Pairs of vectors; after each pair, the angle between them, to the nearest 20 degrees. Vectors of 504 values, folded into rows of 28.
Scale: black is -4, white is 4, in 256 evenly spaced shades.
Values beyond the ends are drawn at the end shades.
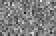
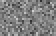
140 degrees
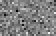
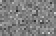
40 degrees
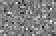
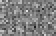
80 degrees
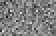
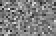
80 degrees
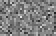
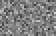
140 degrees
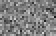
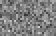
120 degrees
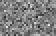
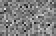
140 degrees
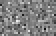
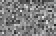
120 degrees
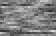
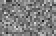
80 degrees
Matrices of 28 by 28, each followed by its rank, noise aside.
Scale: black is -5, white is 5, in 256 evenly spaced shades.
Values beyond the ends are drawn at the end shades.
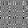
two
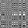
two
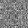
six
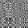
two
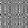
two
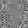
three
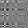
one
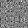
six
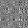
three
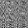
four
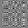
two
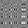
one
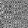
four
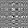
two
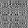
three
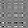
one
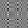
one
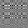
one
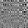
two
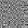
four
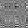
two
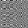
two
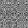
four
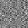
four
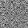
six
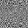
four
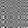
one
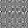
two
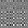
one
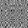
three
